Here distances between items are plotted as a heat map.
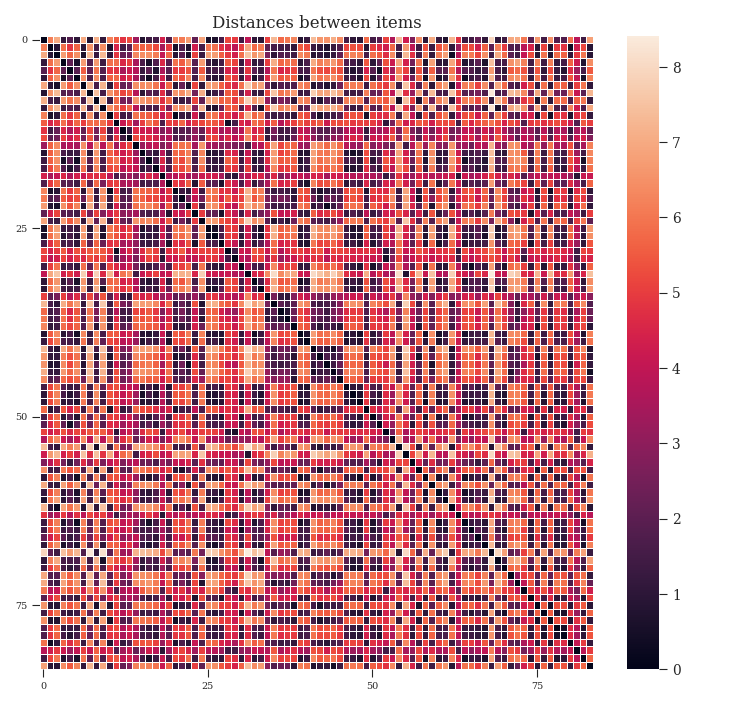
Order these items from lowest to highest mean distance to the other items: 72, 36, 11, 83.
36, 83, 72, 11
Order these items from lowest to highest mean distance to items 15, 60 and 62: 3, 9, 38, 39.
39, 3, 9, 38
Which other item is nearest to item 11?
28
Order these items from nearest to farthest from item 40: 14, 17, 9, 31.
17, 9, 14, 31
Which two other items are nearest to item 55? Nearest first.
31, 14
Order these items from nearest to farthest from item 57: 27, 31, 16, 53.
27, 16, 53, 31
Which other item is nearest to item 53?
81
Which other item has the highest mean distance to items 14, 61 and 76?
68
